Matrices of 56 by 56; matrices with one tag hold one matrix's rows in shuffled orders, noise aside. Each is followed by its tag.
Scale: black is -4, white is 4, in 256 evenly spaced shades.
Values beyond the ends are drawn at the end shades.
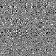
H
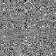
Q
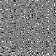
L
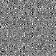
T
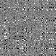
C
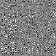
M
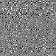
H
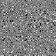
Q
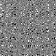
L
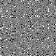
L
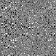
M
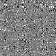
C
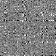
C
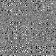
H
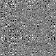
M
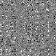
L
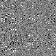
M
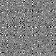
T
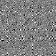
T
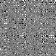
C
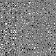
M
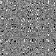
L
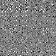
H
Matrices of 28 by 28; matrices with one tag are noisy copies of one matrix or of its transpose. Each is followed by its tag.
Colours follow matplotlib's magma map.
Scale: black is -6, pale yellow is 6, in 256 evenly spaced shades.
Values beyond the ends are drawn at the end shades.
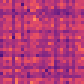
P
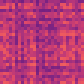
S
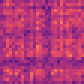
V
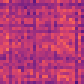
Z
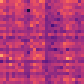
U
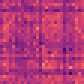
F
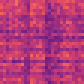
U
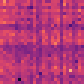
U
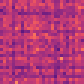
P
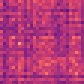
Z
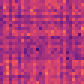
S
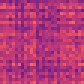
S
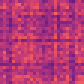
F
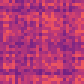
F
